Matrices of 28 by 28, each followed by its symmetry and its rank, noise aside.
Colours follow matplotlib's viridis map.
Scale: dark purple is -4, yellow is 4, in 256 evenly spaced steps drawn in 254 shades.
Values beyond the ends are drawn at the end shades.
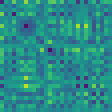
symmetric, rank three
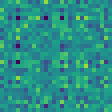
symmetric, rank three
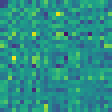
symmetric, rank four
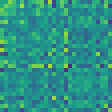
symmetric, rank three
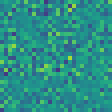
antisymmetric, rank six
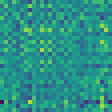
no symmetry, rank four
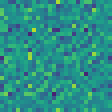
antisymmetric, rank six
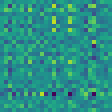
no symmetry, rank three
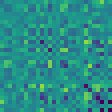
symmetric, rank three
